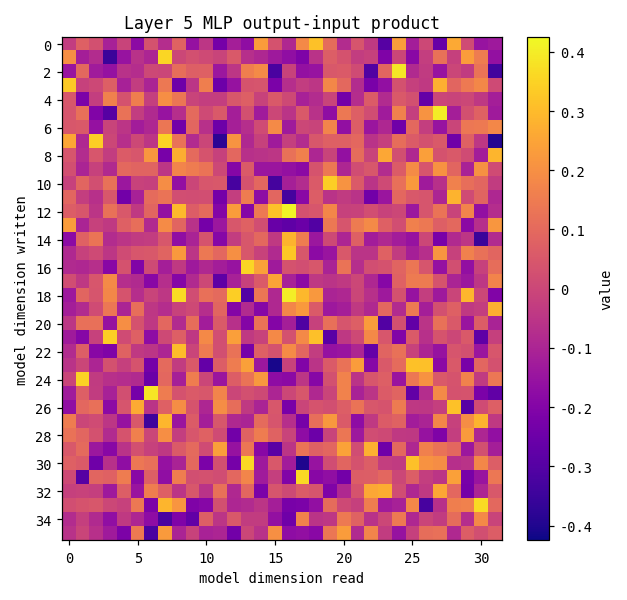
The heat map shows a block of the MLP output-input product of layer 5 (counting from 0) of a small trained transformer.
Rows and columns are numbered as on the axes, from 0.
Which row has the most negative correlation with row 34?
4
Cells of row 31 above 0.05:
14
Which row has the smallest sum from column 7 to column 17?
34
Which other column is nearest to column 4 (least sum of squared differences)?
21
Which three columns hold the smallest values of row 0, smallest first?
23, 27, 11
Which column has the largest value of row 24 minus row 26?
29
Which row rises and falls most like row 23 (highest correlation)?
13
